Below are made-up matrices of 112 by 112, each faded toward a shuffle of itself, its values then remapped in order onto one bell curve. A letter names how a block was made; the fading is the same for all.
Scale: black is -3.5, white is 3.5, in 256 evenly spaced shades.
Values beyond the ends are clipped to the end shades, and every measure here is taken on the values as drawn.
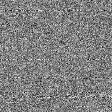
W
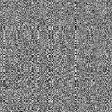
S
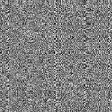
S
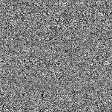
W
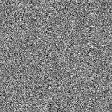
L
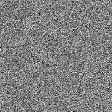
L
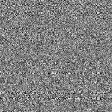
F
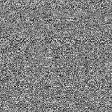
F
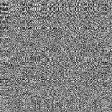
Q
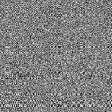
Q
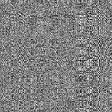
S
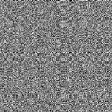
Q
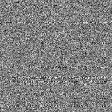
F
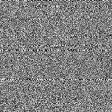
F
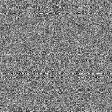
F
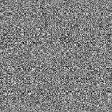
F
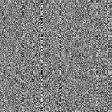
S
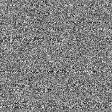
W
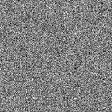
L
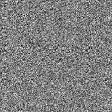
L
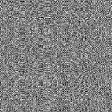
Q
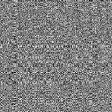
Q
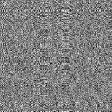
Q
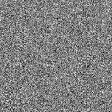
L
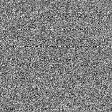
W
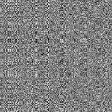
S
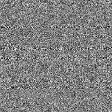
F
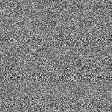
F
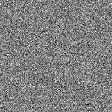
L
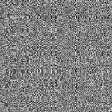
S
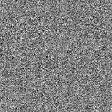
L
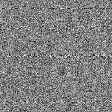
F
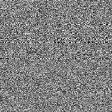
F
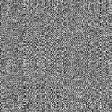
S
